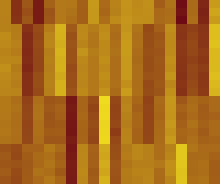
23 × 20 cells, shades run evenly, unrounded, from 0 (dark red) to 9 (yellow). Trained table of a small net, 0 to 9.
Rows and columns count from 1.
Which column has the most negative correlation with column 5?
18
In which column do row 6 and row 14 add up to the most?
10
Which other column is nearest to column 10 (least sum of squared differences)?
16
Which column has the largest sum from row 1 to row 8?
20
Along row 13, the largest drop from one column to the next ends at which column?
11
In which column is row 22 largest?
17
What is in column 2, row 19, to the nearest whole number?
3
